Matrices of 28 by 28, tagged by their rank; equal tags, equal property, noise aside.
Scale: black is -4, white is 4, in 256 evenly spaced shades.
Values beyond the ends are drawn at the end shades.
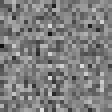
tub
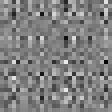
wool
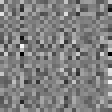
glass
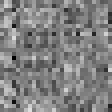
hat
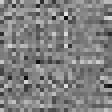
hat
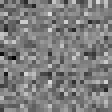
tub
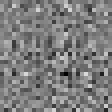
hat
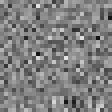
tub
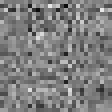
hat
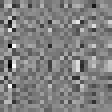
wool
